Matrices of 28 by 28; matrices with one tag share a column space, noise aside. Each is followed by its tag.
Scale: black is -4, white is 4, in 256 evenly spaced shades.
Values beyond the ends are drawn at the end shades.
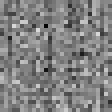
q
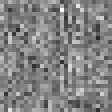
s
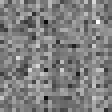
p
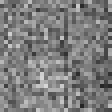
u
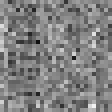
s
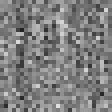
s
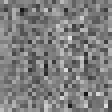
s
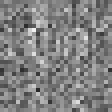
q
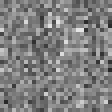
q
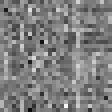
s
